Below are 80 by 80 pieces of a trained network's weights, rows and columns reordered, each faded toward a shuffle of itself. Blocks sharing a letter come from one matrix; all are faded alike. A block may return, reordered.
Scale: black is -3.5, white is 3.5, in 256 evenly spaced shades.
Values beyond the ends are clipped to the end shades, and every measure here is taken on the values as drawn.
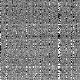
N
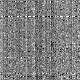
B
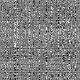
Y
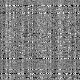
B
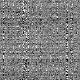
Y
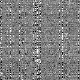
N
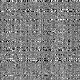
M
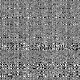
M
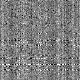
B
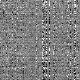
Y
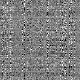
Y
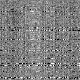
M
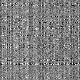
B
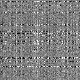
M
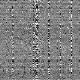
N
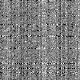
B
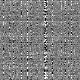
N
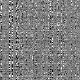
Y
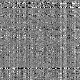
B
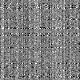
B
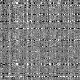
M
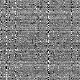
Y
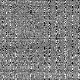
Y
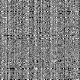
B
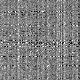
M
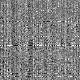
B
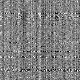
B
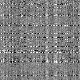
M
